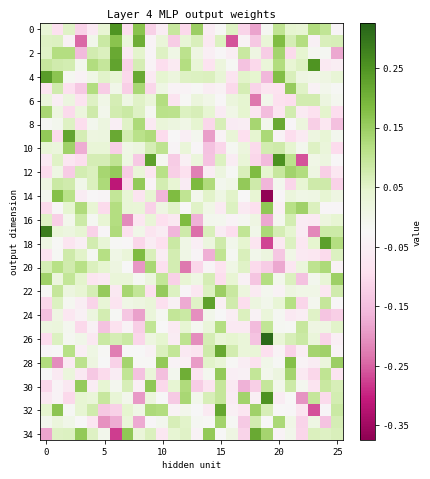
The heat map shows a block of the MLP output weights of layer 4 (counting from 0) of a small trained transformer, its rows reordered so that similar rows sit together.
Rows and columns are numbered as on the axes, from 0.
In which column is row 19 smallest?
14
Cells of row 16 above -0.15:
23
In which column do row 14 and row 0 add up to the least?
19
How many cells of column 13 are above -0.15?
29
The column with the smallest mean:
13
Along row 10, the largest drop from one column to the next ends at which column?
3
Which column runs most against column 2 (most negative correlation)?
21
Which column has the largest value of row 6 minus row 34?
6
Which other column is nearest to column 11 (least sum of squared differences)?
16
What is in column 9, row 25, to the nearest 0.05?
0.1
